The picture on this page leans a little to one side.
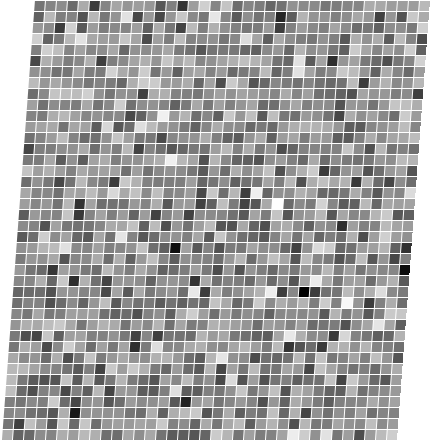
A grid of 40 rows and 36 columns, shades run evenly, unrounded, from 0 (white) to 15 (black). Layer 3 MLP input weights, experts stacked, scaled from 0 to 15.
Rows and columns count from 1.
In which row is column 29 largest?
32
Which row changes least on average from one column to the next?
9
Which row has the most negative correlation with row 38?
19
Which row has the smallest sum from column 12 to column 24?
6
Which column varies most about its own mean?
36
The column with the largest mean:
7
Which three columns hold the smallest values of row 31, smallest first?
26, 31, 4
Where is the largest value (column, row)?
27, 27
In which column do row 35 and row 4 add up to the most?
22
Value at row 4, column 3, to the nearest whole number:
8
